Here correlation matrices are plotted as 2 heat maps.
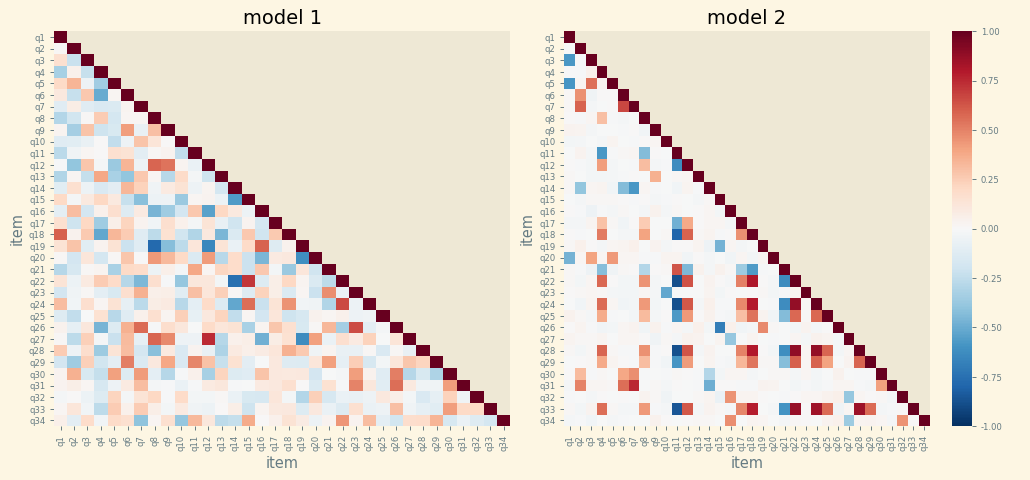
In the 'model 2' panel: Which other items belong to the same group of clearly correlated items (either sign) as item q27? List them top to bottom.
q16, q32, q34
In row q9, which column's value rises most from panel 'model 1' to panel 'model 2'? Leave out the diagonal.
q13
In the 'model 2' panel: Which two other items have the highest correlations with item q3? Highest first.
q5, q20
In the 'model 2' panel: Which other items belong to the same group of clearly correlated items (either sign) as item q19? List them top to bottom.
q15, q26
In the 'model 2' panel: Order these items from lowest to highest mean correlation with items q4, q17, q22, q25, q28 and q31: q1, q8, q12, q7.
q1, q7, q8, q12
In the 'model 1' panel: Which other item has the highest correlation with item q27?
q12
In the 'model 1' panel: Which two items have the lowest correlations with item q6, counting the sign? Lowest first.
q4, q13
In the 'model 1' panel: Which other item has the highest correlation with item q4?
q13
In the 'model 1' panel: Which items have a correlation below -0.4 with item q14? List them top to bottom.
q15, q22, q24
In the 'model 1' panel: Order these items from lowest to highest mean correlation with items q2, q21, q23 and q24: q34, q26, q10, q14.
q10, q14, q34, q26
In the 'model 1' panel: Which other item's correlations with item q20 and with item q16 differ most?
q19
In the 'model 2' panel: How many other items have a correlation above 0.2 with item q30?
4
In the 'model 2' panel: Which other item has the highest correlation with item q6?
q7
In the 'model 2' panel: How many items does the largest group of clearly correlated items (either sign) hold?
13
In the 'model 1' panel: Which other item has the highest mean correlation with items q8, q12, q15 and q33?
q27
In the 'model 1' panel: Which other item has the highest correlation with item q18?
q1
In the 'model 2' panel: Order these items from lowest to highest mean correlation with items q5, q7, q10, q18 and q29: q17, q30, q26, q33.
q26, q30, q17, q33
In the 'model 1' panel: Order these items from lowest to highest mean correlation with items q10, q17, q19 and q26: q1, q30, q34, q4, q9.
q4, q34, q9, q1, q30
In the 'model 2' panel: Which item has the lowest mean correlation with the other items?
q11
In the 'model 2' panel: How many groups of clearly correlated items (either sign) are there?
7
